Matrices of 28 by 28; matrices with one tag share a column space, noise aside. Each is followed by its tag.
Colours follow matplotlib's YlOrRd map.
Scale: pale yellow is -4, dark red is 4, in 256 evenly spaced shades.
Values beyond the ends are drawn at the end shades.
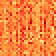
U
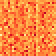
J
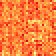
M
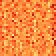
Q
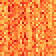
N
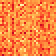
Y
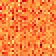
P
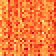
M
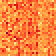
Y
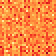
J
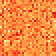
Q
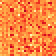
J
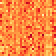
J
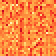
Y
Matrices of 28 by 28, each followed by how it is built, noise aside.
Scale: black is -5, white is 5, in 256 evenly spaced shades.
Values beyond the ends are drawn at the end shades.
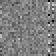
uneven columns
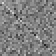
diagonal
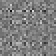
low rank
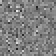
uneven columns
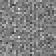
repeating rows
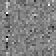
uneven columns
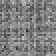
blocks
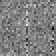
uneven columns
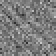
Toeplitz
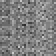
repeating rows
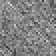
Toeplitz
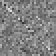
diagonal
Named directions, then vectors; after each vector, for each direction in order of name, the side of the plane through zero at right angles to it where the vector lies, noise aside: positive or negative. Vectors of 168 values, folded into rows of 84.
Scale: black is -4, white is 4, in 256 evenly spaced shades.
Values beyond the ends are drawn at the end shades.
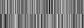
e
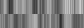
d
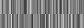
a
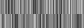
positive, positive, negative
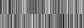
negative, positive, negative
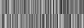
positive, negative, negative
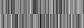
positive, positive, negative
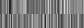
negative, positive, positive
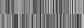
positive, positive, negative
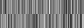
negative, negative, negative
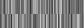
negative, negative, positive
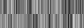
negative, negative, negative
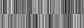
negative, negative, negative
